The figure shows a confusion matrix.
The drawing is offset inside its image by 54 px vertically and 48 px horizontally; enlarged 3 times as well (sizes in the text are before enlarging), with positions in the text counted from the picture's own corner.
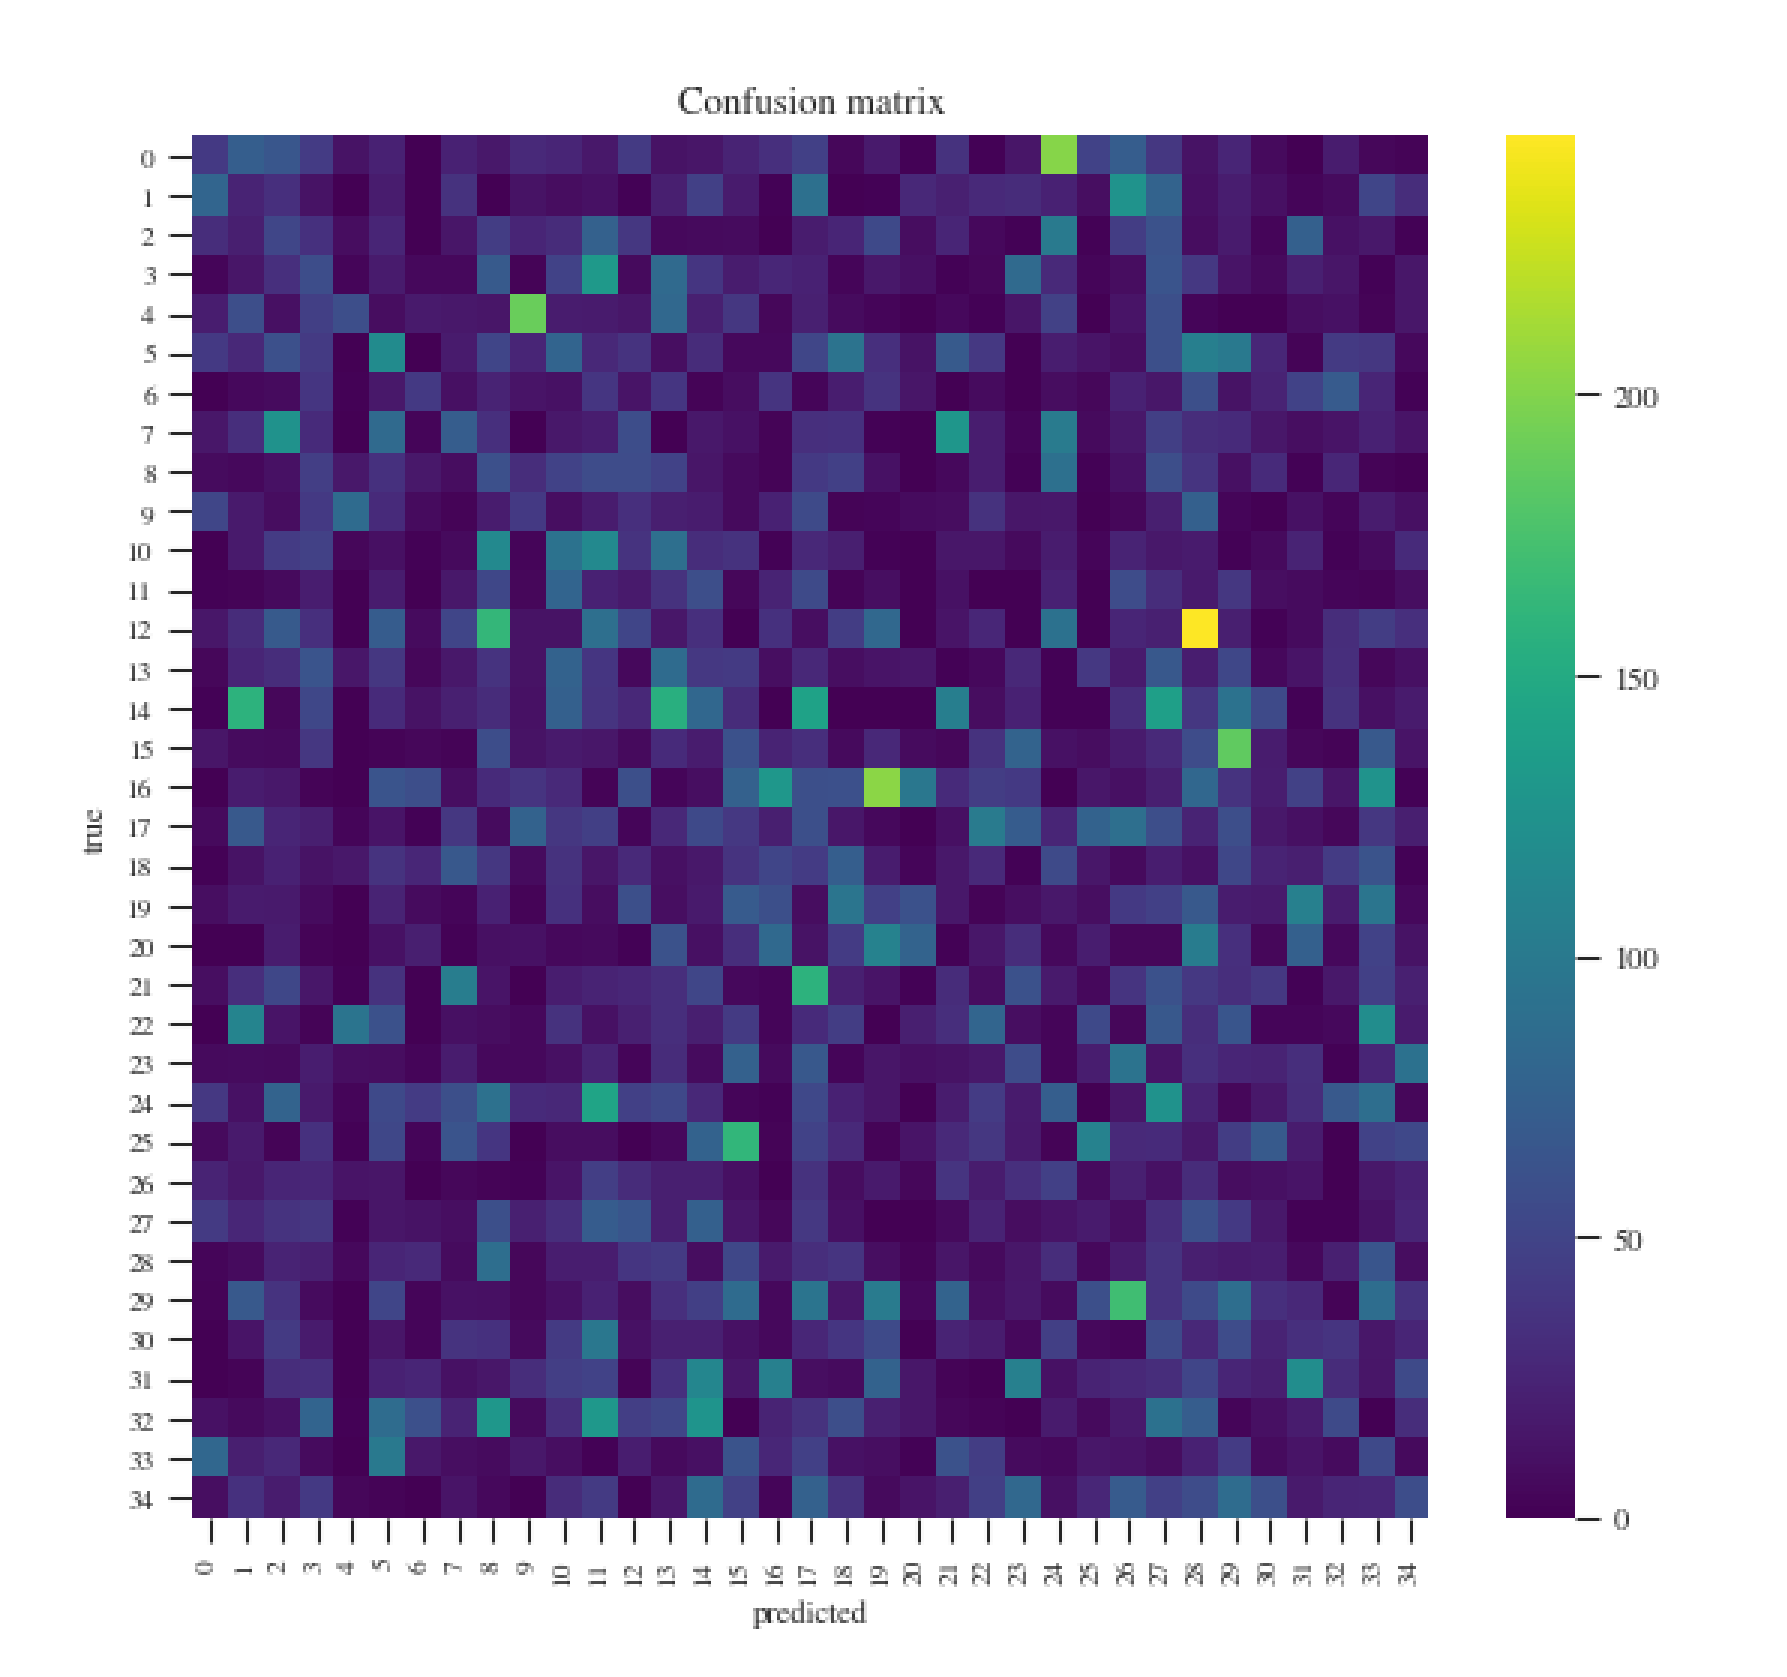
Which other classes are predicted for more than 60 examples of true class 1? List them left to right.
0, 17, 26, 27
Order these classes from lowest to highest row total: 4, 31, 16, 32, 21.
4, 21, 31, 32, 16
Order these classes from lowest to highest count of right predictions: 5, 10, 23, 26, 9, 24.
26, 9, 23, 24, 10, 5
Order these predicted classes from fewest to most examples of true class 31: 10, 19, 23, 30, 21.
21, 30, 10, 19, 23
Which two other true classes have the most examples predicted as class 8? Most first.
12, 32
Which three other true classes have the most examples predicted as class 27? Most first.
14, 24, 32
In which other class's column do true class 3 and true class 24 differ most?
33
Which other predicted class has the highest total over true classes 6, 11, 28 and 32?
8
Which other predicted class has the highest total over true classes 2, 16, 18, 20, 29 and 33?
19
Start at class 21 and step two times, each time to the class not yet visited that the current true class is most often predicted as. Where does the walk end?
22
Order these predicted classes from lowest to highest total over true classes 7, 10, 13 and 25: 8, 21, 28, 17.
28, 17, 21, 8
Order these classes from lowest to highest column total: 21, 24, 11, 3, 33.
21, 3, 24, 33, 11
